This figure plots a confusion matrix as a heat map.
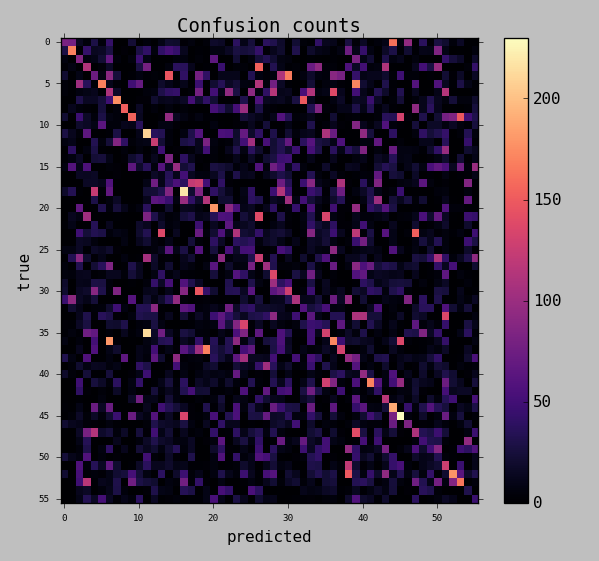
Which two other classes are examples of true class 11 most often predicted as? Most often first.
35, 40
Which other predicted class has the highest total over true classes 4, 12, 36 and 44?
6
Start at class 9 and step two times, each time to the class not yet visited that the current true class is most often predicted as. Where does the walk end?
3
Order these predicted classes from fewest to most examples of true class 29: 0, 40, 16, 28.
0, 40, 16, 28
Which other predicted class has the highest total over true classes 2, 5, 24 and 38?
39
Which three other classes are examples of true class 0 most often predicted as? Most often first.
44, 46, 1
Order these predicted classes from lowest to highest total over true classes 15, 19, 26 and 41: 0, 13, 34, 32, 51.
0, 34, 32, 13, 51
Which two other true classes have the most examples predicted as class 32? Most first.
7, 48
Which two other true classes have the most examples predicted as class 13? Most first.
23, 35
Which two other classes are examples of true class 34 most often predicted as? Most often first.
24, 23
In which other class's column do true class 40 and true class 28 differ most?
33
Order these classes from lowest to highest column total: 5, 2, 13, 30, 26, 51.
5, 13, 2, 30, 26, 51
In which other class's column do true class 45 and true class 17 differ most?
18
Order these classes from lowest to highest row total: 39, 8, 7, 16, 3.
16, 39, 8, 7, 3
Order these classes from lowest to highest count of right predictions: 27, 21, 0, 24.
24, 21, 0, 27
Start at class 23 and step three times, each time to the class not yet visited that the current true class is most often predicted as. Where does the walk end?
27
